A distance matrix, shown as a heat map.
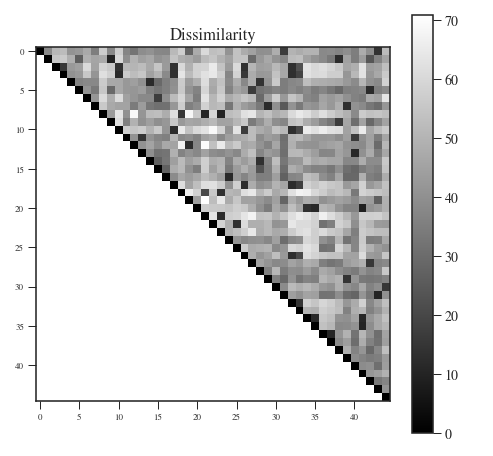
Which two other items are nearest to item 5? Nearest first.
42, 27
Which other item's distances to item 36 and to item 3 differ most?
10
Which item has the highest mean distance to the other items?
21
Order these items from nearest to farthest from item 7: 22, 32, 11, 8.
32, 11, 22, 8
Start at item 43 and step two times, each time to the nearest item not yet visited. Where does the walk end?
0
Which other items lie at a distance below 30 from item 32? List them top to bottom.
2, 3, 10, 17, 26, 33
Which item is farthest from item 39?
22
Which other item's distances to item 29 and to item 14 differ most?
4
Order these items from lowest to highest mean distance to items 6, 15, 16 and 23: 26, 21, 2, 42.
42, 21, 26, 2
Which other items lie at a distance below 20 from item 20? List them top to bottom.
34, 35, 41
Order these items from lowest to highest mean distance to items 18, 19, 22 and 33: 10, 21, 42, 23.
42, 23, 10, 21
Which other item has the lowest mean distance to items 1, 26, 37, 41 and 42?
5
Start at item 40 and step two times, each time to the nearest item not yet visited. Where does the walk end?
11
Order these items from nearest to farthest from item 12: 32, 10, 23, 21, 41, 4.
41, 4, 32, 10, 23, 21
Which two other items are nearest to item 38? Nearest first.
1, 9
